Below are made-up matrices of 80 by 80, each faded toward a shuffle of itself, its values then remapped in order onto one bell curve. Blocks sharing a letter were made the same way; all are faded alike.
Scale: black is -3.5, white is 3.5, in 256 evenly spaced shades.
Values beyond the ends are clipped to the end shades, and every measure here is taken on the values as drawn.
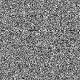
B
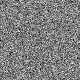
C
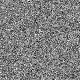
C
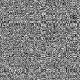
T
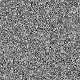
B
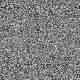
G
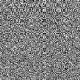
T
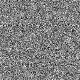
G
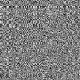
T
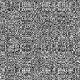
T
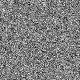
B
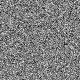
C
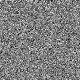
B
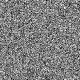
C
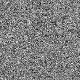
G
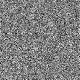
B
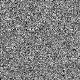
G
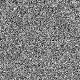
B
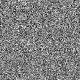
B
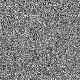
B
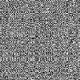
T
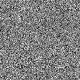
B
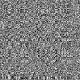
T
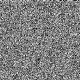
B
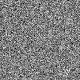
B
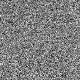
G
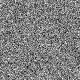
C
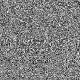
B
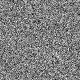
C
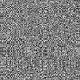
T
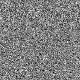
G
